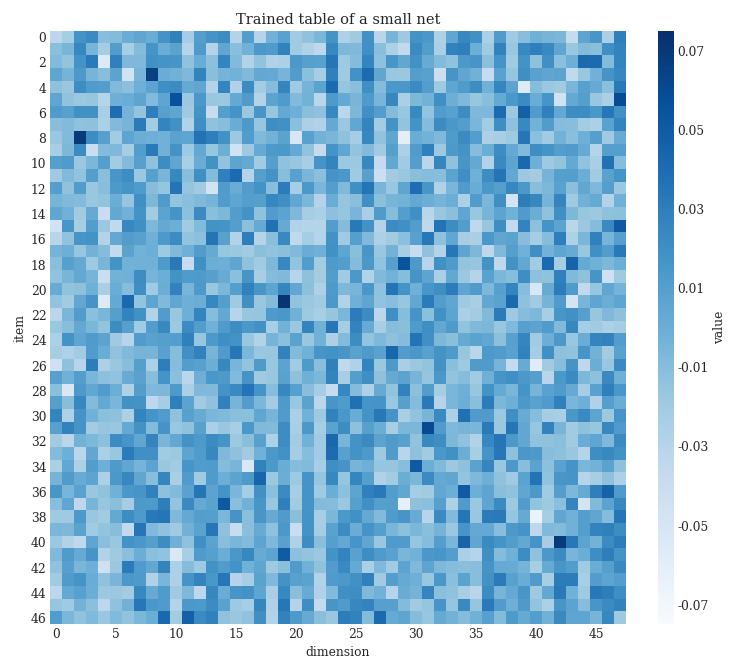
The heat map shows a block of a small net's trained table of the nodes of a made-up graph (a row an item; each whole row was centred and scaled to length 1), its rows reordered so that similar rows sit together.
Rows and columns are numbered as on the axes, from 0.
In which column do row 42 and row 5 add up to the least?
4
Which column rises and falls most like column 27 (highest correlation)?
0
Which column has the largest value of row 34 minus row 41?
30
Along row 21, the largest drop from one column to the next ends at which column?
20
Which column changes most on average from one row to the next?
46
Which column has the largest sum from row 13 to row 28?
19
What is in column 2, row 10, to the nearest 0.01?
-0.02
